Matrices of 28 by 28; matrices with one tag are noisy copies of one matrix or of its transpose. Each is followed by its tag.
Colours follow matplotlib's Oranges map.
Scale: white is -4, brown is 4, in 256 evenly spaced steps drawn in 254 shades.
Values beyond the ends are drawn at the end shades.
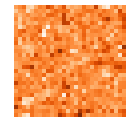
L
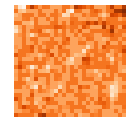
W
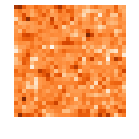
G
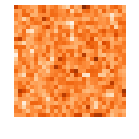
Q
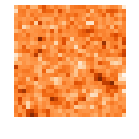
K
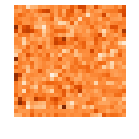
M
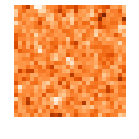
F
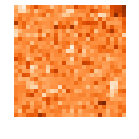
W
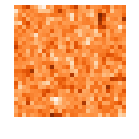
F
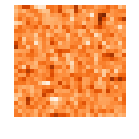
F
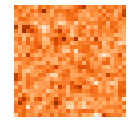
M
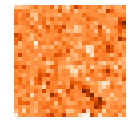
K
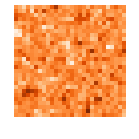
F
